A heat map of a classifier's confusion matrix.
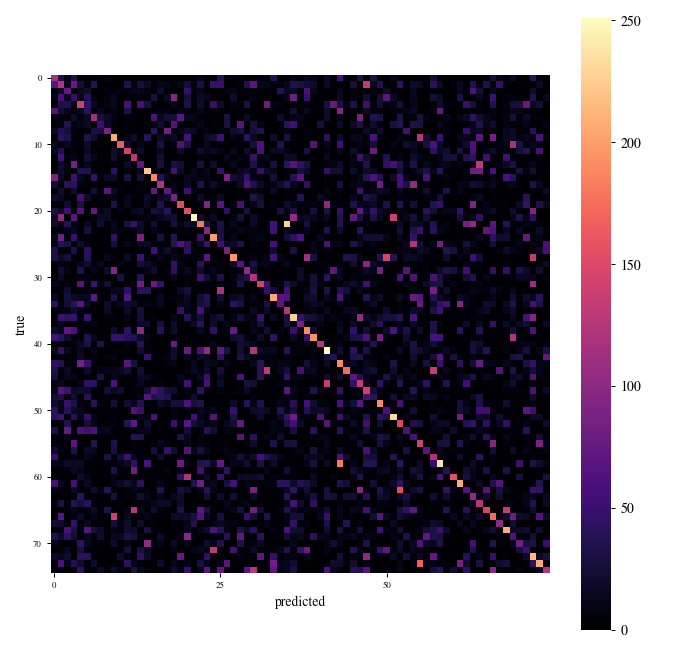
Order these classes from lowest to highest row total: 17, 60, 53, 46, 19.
17, 53, 60, 46, 19
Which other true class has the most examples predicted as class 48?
11
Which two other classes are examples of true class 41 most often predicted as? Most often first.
30, 23
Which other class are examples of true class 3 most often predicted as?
18
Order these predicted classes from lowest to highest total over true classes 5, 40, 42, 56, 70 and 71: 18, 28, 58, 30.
30, 28, 18, 58
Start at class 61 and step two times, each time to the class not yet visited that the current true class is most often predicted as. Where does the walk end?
35
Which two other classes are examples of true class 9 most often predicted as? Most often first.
55, 66
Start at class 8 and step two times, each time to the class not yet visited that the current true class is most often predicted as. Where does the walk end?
15
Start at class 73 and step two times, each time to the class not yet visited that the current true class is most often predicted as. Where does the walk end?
66
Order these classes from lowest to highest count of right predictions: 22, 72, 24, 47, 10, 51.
47, 10, 22, 24, 72, 51
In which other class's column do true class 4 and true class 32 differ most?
25
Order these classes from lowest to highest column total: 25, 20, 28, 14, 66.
14, 28, 25, 66, 20
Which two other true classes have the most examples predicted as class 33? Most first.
73, 74
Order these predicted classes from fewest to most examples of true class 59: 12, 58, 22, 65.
58, 65, 22, 12
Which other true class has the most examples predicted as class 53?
29
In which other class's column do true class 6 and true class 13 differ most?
64
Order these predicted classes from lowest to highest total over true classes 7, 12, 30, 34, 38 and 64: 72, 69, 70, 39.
70, 69, 39, 72
